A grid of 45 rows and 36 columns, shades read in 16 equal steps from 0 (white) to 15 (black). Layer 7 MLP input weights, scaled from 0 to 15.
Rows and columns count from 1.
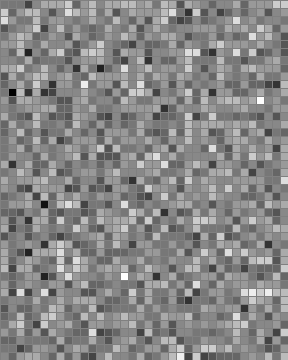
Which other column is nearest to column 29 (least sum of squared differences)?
26
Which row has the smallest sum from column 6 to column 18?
1
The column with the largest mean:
2
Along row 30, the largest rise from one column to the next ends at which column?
29
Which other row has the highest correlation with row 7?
40
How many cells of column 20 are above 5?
36
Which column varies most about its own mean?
6
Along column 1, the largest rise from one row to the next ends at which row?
4
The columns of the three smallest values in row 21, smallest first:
21, 18, 25
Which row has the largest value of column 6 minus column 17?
12
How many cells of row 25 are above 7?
14
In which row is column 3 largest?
44
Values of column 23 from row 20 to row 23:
8 9 7 9
